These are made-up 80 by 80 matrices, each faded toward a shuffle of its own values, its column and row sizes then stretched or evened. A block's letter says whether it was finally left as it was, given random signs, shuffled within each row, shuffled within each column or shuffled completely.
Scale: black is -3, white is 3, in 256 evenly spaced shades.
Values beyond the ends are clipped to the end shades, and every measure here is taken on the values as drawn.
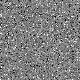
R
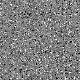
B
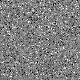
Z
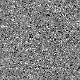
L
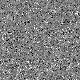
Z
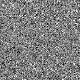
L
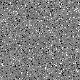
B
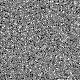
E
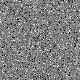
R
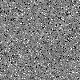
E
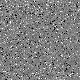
Z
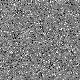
Z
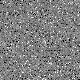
Z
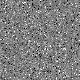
R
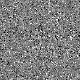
B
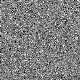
R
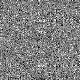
L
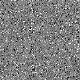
L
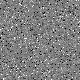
E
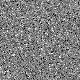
E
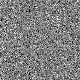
R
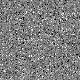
B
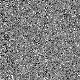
R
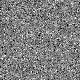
E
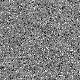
R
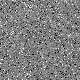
E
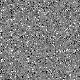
L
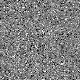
L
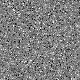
E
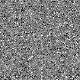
B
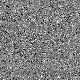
Z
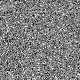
E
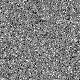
E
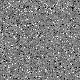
Z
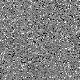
L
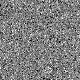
R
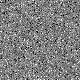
E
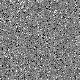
R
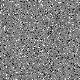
B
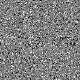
B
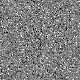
R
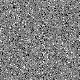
R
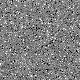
E
